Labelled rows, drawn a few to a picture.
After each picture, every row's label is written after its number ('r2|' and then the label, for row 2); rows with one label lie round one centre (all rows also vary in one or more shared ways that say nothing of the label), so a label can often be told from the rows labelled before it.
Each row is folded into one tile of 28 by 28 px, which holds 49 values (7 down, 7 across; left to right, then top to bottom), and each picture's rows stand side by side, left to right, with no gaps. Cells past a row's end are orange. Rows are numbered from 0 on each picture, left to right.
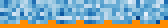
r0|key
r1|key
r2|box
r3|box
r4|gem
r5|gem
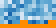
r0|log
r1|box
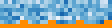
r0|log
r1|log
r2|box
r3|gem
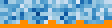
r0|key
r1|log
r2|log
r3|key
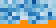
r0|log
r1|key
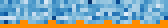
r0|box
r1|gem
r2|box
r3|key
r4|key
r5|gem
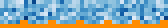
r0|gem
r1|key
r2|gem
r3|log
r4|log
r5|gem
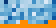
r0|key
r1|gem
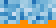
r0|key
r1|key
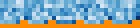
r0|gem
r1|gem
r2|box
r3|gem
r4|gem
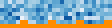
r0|log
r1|log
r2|key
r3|box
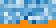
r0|gem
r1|box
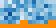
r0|log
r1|key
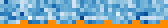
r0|key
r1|box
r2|gem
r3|box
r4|gem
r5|box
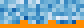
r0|gem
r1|log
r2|box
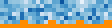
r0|key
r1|log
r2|key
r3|log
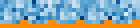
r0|gem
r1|key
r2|gem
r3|gem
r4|key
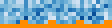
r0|gem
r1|log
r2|gem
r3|log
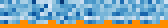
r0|box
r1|key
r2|key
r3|box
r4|box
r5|box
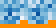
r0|log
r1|log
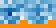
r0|log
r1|log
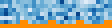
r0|box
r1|key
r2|key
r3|log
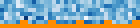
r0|gem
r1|key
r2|box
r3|box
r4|gem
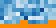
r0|gem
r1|box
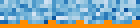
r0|box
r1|gem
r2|box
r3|key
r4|gem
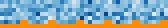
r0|box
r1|log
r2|gem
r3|key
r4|key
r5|key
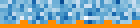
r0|log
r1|key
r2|key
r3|box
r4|key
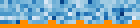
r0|box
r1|gem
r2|key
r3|key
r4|log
